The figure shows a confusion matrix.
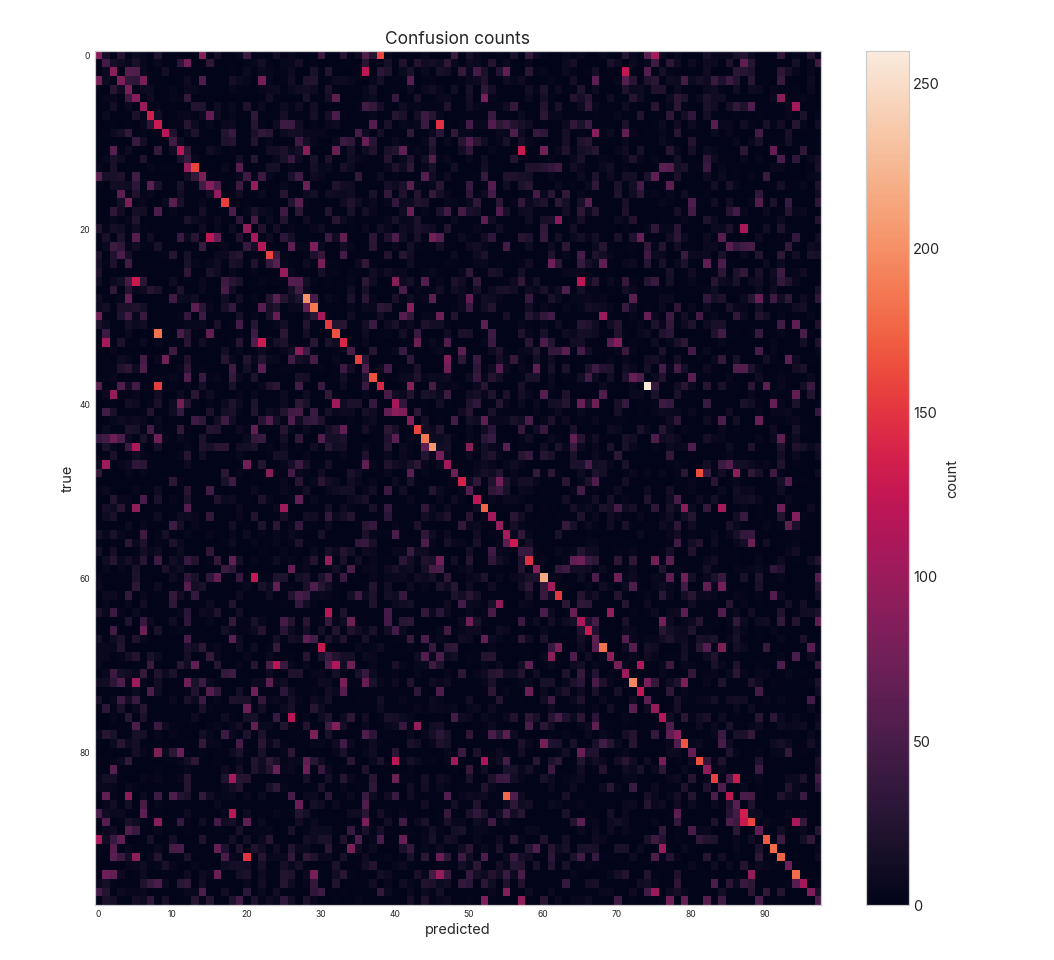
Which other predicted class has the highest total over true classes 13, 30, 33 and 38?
74
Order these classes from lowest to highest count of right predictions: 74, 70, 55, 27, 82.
27, 74, 70, 82, 55
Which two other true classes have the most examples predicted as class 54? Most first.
63, 49
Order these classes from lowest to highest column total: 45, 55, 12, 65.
45, 55, 12, 65
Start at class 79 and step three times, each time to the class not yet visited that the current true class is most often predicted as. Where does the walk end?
15
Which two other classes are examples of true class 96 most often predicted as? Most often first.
75, 55
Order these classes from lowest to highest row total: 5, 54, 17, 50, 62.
50, 54, 5, 62, 17
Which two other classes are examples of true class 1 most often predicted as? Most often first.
12, 87
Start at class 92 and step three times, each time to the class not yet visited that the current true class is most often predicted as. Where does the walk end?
18
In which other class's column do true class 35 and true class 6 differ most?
94
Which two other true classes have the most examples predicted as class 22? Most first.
33, 3
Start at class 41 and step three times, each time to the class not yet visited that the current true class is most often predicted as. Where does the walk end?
8
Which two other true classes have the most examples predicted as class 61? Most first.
69, 24
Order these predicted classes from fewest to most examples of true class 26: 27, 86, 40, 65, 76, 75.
76, 86, 75, 27, 40, 65
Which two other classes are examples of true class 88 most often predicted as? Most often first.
87, 94
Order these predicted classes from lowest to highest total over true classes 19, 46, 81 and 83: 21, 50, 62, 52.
50, 21, 62, 52
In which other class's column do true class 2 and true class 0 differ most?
38
